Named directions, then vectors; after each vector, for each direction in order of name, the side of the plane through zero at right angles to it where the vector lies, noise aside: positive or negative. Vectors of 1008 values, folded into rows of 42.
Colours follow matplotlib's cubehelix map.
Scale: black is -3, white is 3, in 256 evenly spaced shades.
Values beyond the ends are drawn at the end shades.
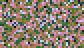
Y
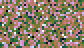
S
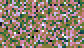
positive, positive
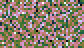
positive, positive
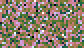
positive, positive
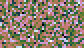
negative, negative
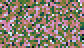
negative, negative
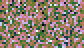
negative, negative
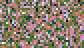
positive, positive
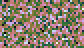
negative, positive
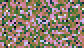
negative, positive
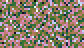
negative, negative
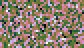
negative, positive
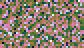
negative, negative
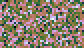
negative, positive
